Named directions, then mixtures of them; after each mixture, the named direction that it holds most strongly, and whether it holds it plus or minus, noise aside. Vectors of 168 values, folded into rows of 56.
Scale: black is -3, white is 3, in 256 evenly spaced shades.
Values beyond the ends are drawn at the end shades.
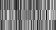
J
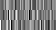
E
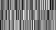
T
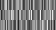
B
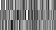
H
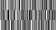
E, plus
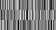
H, minus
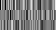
H, minus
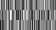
T, plus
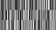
T, plus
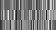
J, plus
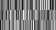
T, plus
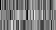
H, minus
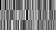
H, minus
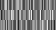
B, plus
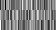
E, plus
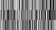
J, minus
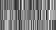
J, plus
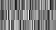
T, plus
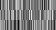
B, plus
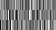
E, minus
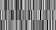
B, minus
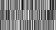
T, plus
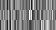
E, minus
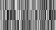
J, minus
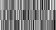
T, minus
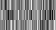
B, minus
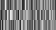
T, plus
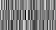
H, plus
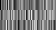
B, plus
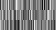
T, minus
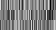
J, minus
